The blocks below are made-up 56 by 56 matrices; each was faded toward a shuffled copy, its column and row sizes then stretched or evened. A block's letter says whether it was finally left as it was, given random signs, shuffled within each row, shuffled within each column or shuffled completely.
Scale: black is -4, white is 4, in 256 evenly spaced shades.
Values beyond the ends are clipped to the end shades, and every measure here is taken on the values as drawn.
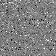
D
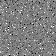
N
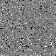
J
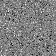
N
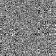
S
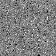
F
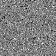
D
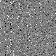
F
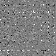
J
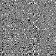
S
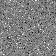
N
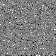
D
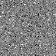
J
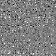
S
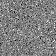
N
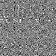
S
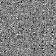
S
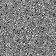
N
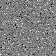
N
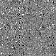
S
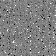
F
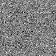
D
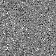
F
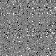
S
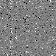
S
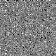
S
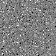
F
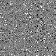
S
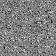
D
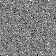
N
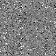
J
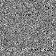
J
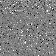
D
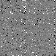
J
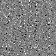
F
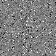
F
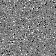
N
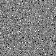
F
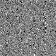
F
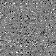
J
